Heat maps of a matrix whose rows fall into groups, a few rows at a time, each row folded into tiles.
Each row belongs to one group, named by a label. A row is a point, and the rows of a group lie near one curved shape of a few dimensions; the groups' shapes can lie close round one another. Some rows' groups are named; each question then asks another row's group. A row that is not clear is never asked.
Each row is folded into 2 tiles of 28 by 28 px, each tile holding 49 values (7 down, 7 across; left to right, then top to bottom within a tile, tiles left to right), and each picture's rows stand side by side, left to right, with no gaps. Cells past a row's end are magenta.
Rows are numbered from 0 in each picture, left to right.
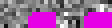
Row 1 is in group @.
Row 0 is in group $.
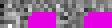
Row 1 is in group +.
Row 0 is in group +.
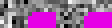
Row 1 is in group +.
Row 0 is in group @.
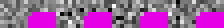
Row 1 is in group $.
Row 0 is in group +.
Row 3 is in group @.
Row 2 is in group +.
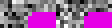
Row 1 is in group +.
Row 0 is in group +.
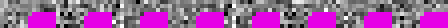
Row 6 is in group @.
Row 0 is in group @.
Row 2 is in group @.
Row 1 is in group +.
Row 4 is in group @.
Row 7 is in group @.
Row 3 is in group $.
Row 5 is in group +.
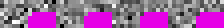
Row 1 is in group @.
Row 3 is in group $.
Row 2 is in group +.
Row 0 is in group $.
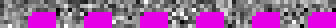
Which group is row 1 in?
+
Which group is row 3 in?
$
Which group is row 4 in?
@
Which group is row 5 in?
$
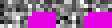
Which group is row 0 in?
+
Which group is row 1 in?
+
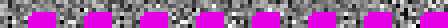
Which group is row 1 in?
$
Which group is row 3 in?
$
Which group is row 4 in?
@
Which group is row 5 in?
@
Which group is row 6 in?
@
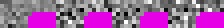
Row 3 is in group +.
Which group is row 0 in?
+
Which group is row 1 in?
$
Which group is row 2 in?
$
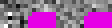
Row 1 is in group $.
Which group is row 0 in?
@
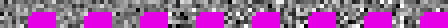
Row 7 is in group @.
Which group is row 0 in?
$
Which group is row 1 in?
$
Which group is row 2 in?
$
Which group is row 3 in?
+
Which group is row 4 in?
$
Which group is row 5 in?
$
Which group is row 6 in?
$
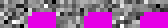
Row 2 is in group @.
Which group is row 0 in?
$
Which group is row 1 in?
$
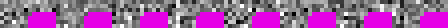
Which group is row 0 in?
$
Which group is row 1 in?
+
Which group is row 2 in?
+
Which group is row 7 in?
@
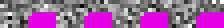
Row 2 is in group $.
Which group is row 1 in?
$
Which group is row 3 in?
$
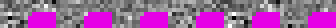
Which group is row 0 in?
@
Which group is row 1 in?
$
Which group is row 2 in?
+
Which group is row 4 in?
@
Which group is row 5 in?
+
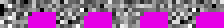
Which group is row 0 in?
+
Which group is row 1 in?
$
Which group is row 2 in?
+
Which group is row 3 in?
$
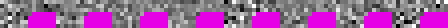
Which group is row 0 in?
@
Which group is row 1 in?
+
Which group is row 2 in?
+
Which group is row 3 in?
+
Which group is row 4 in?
+
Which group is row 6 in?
$
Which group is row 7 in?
$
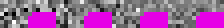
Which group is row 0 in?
$
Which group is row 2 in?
$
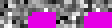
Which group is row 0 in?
@
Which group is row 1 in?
+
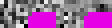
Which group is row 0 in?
$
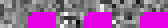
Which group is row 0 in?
+
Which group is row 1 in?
@
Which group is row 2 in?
+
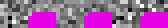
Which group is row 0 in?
@
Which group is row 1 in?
$
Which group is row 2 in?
+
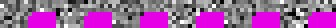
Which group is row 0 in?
+
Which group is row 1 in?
+
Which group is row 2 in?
+
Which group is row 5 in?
$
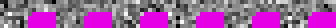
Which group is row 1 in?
+
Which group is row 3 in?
@
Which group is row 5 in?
@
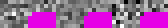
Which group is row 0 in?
$
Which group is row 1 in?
$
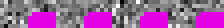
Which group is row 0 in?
@
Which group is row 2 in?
@
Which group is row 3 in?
+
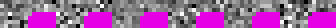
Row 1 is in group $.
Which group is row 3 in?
$
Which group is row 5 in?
+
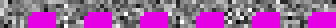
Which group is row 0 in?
@
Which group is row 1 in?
@
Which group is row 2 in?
$
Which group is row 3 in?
@
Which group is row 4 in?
$
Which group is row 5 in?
@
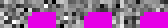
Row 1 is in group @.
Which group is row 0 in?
$
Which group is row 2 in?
@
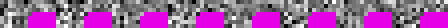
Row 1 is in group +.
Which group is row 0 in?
@
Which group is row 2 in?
@
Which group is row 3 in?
+
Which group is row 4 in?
@
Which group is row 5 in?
$
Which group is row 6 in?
@
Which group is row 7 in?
$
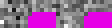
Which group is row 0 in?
+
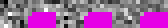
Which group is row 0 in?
@
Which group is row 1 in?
@
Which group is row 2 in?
$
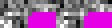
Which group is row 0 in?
@
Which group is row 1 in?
@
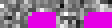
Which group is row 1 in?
@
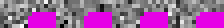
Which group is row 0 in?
$
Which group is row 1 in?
@
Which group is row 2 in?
$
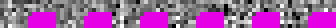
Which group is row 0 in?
+
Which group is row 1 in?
$
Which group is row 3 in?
@
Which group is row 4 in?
+
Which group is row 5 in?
+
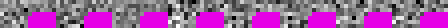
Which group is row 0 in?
$
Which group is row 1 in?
$
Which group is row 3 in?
+
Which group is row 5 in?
@
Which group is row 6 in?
+
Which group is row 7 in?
+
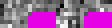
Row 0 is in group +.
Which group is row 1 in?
@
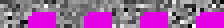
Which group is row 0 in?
@
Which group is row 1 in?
+
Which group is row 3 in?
$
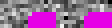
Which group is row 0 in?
$
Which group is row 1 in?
@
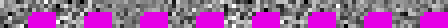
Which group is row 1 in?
+
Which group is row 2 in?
+
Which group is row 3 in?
$
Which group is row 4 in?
+
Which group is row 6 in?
+
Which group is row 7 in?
$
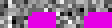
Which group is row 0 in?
@
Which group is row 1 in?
$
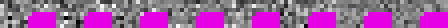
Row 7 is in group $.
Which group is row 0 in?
@
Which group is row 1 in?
@
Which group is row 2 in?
+
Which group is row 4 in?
+
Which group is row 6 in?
$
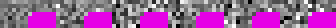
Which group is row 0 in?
+
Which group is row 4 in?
@
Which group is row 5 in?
+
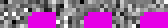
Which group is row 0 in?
$
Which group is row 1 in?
@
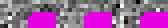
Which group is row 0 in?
@
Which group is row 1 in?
+
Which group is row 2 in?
@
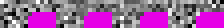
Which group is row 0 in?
$
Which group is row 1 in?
@
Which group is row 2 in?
@
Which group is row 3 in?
$
